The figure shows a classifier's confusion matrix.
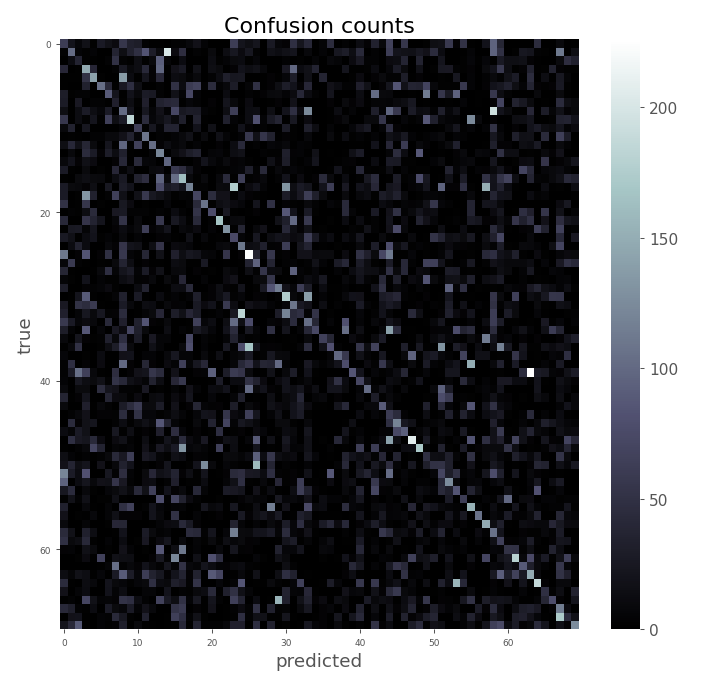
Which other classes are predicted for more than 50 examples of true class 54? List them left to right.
13, 15, 60
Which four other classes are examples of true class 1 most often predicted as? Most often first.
14, 67, 58, 11
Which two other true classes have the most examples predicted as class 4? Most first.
48, 31
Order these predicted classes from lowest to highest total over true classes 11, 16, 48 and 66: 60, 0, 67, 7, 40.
0, 7, 40, 67, 60
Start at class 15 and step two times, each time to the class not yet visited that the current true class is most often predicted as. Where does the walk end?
7
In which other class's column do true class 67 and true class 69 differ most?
2
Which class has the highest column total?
8
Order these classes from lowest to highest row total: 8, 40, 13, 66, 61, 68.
13, 40, 68, 61, 66, 8
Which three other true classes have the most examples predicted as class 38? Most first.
34, 33, 37
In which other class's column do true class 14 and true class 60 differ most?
16
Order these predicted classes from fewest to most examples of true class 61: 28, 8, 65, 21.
28, 8, 65, 21
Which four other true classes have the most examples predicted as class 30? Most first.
17, 32, 20, 24
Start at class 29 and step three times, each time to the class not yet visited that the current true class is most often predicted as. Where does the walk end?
58
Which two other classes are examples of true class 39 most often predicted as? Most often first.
63, 2
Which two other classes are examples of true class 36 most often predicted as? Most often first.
25, 51
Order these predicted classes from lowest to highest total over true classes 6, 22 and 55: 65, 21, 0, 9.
21, 65, 0, 9
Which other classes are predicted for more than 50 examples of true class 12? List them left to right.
8, 10, 46
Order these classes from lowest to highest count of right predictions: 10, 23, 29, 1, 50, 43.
50, 10, 23, 43, 1, 29
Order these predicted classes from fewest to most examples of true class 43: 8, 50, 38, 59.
50, 59, 8, 38
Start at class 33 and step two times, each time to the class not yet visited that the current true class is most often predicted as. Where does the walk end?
59
